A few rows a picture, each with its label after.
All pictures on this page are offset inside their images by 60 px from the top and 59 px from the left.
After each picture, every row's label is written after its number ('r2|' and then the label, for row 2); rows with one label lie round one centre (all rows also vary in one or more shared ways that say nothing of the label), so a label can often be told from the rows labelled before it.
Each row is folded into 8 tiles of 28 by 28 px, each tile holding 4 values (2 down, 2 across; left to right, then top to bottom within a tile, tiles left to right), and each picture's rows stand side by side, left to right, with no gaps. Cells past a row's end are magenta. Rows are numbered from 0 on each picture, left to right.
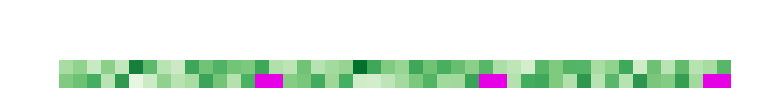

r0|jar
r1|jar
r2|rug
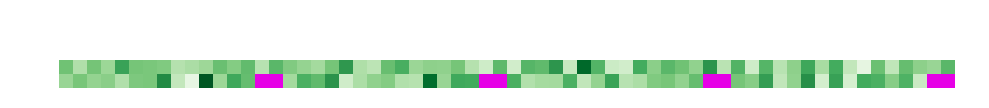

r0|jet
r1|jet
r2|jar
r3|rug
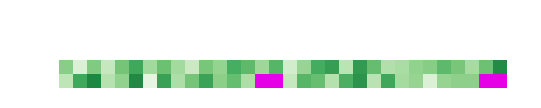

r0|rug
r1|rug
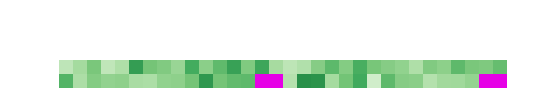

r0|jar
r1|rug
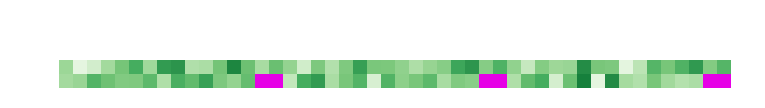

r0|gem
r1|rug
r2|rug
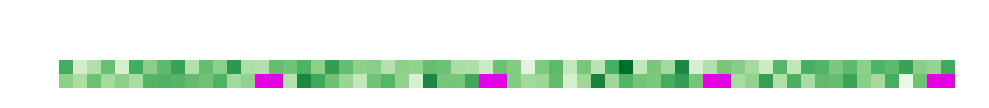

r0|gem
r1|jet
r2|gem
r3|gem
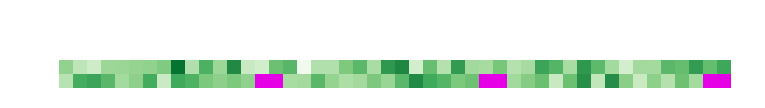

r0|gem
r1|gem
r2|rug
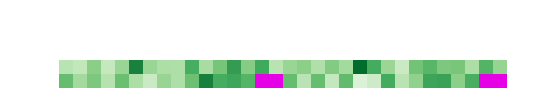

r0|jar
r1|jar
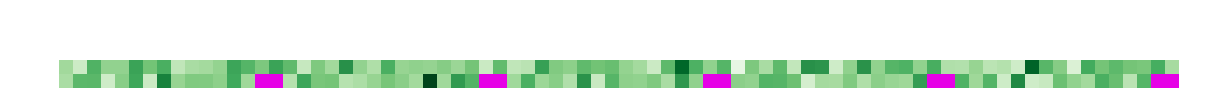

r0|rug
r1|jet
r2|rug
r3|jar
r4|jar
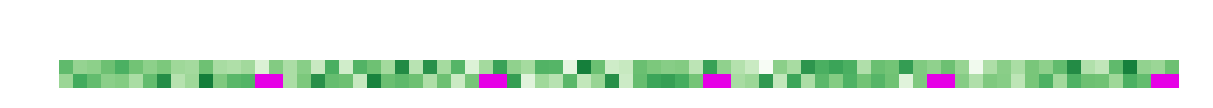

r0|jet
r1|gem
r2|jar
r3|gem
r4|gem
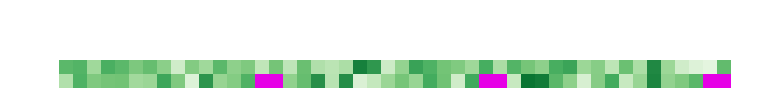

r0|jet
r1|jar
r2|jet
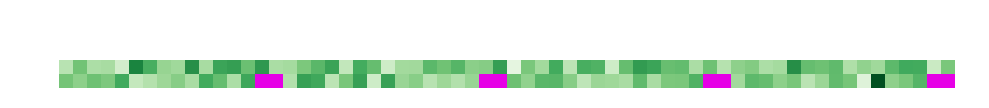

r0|jar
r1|rug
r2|jar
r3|jet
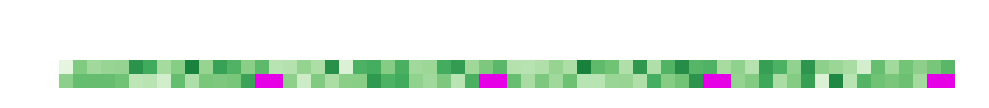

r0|jar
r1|gem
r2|jar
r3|rug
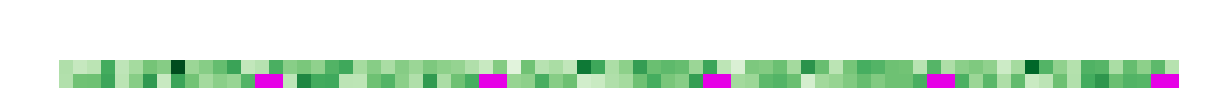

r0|gem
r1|jet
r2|jar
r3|jar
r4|jar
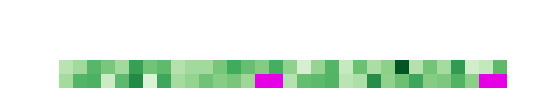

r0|rug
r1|gem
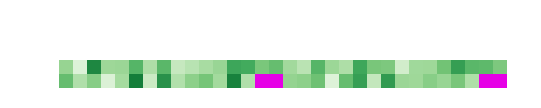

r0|rug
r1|rug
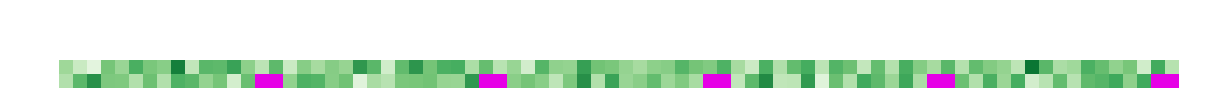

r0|gem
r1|jar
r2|rug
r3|rug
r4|jar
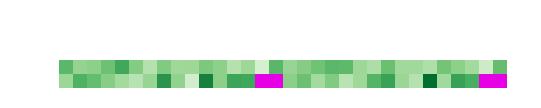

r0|jet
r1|jet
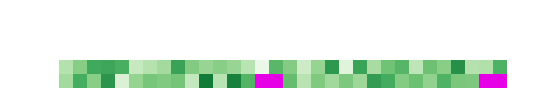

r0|jet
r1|gem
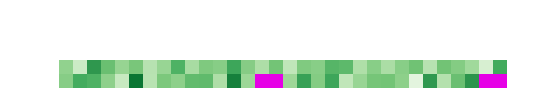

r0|rug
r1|jet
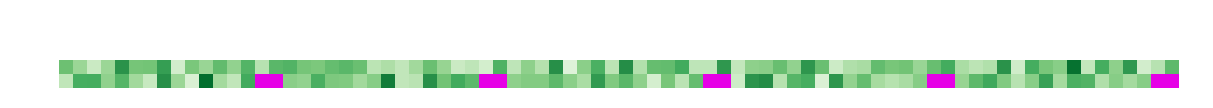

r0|jet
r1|jet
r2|gem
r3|rug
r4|gem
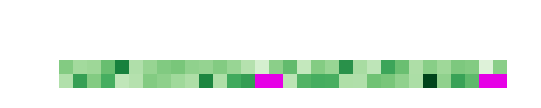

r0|jet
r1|jet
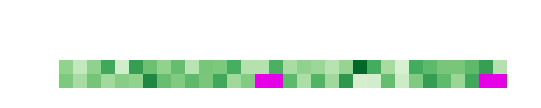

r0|gem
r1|jar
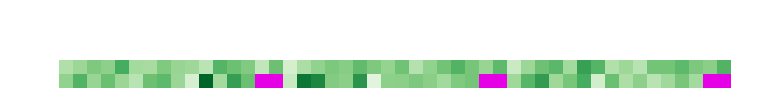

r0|jet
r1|rug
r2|rug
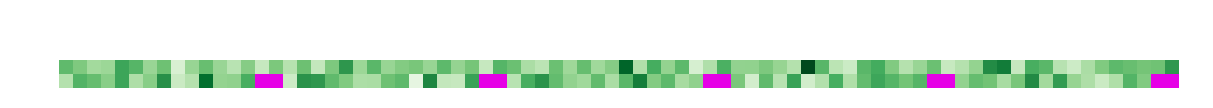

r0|jet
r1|jet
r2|gem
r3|jar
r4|rug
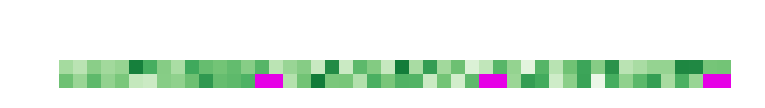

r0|jar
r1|gem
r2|rug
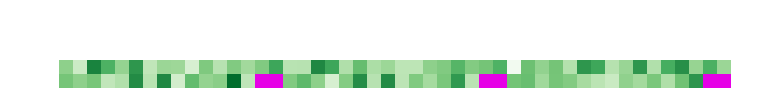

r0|rug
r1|rug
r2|jar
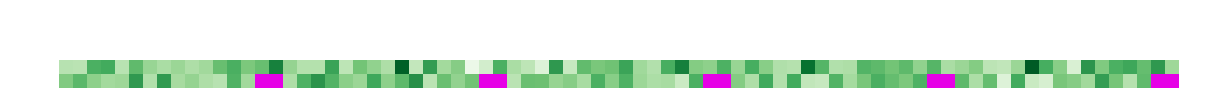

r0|rug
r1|gem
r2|gem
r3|jar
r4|jar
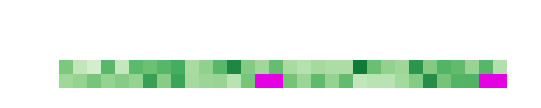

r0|gem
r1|jar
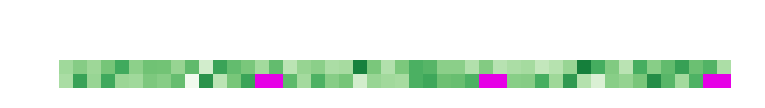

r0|jet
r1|jar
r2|jar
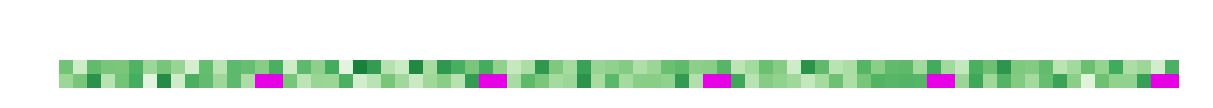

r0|rug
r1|jar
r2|rug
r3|jar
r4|jet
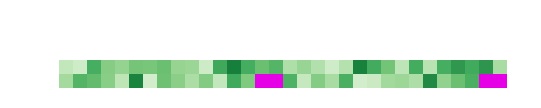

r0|rug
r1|jar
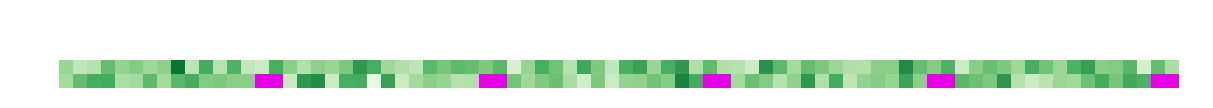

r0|gem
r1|rug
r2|jar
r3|rug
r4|jar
